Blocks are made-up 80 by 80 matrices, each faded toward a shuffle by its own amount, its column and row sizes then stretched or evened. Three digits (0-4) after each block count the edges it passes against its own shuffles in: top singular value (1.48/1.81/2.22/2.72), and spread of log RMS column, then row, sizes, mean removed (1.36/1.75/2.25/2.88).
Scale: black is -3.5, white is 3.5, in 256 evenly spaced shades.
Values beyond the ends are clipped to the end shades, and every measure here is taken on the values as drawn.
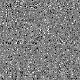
2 1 1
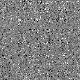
0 2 2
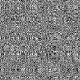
3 1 3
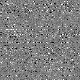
0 1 4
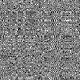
3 0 2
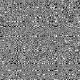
3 2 4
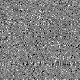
2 0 2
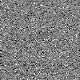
1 1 2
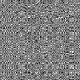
4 1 3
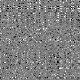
3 1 3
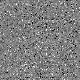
1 1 0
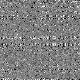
2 1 4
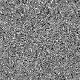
1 0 0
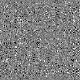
1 2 3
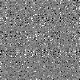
2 2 3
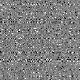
3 0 3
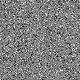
0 0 0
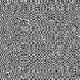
4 0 2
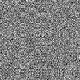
3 0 0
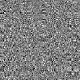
3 2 2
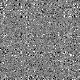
1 2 3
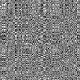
4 3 2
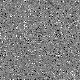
0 1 2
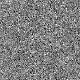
0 2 0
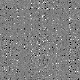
0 3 2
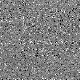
0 1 3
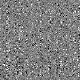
1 3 1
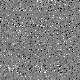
0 1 3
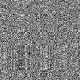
3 0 1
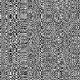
4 4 0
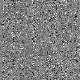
1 3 0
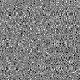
3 1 0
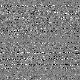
0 1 4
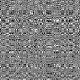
4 1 4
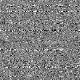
1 0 4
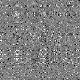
2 1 3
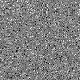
2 0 0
